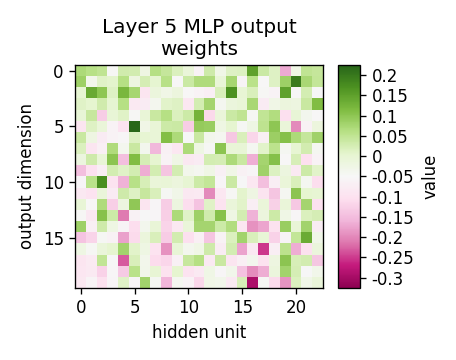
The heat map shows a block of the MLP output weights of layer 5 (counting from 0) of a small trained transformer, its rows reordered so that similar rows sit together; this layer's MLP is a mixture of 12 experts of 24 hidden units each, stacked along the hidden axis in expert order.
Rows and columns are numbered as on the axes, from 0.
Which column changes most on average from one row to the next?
4
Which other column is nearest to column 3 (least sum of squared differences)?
13
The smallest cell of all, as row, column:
19, 16
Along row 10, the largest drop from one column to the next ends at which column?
3
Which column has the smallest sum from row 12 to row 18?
8
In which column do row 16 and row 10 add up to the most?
2
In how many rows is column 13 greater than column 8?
12
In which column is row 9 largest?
17
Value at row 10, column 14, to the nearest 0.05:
0.05
